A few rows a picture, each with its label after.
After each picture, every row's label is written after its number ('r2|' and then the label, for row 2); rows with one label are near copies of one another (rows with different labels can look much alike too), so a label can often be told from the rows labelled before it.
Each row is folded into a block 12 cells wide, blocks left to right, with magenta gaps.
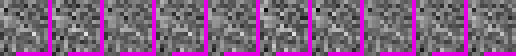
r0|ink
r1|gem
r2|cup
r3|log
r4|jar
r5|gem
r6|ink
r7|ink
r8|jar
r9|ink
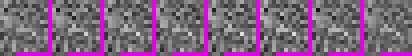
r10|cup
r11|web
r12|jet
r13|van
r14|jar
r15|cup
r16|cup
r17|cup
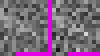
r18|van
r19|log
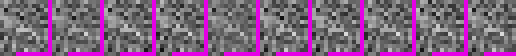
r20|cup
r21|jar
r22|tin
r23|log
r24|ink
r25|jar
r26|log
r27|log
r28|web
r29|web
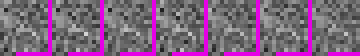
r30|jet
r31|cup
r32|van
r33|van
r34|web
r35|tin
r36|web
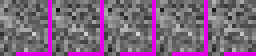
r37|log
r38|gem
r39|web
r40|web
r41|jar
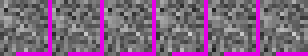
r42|ink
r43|log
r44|jet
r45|jet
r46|web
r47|jet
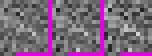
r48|ink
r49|log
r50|log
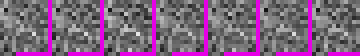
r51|van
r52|cup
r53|ink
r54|tin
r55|jar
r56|gem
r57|gem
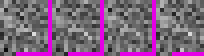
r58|log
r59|tin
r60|web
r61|log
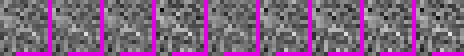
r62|ink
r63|web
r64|web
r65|gem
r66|web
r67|jar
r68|cup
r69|van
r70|van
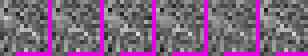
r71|ink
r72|cup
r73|web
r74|web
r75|jar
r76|ink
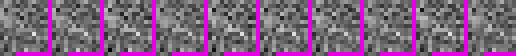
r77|jar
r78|ink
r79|log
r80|tin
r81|web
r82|jet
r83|jet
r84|jar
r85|tin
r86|jar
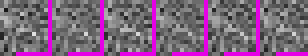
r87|jet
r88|jar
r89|cup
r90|ink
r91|tin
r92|jet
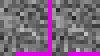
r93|jet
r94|cup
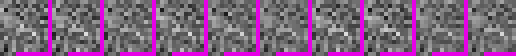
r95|web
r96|log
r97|jet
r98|van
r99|ink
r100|log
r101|ink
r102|gem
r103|jar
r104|jet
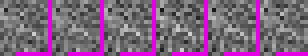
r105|gem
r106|jar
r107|web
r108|ink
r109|gem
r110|gem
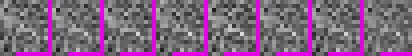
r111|tin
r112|ink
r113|tin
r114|log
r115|gem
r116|gem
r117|log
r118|van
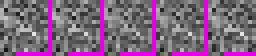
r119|ink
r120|jar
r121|gem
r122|van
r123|tin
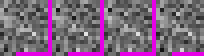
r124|log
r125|jar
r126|ink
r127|ink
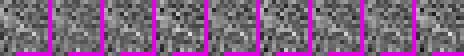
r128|web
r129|jar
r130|ink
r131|jar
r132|jet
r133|log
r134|ink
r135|tin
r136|web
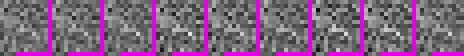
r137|jet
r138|van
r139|gem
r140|web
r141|log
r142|cup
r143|gem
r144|gem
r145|gem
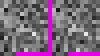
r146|jet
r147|web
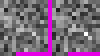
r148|van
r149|jet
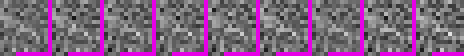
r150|ink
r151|jar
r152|log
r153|jar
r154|jet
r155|log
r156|cup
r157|cup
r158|jar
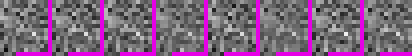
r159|jar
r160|jet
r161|tin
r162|jar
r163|van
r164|web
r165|jet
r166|jet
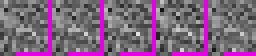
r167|cup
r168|cup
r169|gem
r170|cup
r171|log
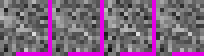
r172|jar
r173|tin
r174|log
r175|cup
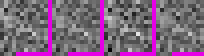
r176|log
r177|log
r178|jar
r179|cup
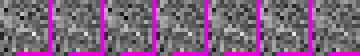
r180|jet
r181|van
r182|van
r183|log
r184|cup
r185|van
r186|log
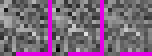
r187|tin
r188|web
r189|web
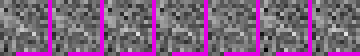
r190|web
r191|log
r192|van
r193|cup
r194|jet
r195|log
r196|van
